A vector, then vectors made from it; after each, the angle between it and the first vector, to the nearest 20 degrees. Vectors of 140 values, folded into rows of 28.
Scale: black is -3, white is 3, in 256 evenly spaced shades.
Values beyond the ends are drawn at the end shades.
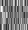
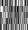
20 degrees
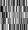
160 degrees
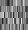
80 degrees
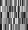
60 degrees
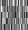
40 degrees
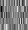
120 degrees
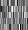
120 degrees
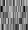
120 degrees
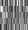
20 degrees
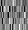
100 degrees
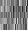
80 degrees
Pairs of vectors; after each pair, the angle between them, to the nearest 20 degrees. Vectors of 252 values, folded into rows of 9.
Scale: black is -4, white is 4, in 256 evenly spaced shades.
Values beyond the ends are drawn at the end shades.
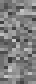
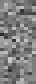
160 degrees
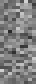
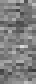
140 degrees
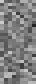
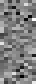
60 degrees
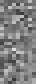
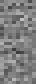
160 degrees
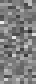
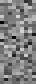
160 degrees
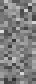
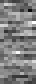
60 degrees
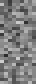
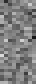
60 degrees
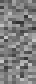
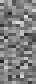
160 degrees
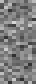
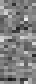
100 degrees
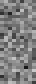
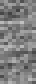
40 degrees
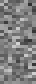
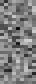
160 degrees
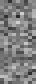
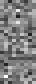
40 degrees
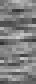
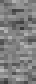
40 degrees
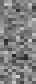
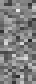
160 degrees
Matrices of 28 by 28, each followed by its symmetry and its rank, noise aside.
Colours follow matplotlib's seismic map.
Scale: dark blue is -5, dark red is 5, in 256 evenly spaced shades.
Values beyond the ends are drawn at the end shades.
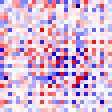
symmetric, rank four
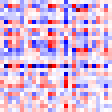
no symmetry, rank two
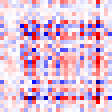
no symmetry, rank two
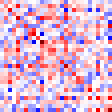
symmetric, rank four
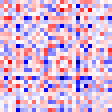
symmetric, rank three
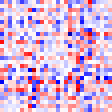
no symmetry, rank four
